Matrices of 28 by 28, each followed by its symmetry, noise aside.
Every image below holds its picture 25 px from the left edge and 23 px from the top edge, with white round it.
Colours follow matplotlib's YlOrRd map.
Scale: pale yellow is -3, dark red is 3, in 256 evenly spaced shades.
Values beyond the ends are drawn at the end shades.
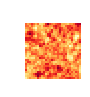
antisymmetric.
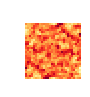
same after a half turn.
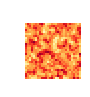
antisymmetric.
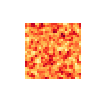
antisymmetric.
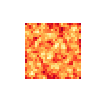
same after a half turn.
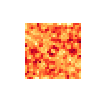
same after a half turn.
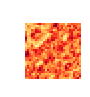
symmetric.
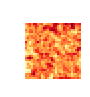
antisymmetric.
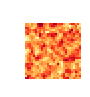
antisymmetric.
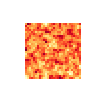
no symmetry.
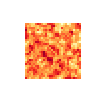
symmetric across the other diagonal.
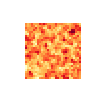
symmetric across the other diagonal.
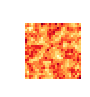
symmetric.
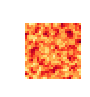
symmetric across the other diagonal.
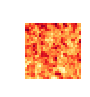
no symmetry.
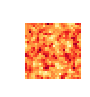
antisymmetric.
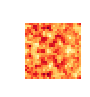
mirrored top to bottom.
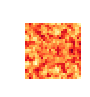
mirrored top to bottom.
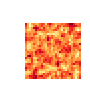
same after a half turn.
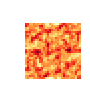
same after a half turn.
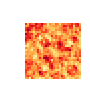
symmetric.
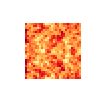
mirrored top to bottom.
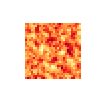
antisymmetric.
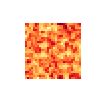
no symmetry.
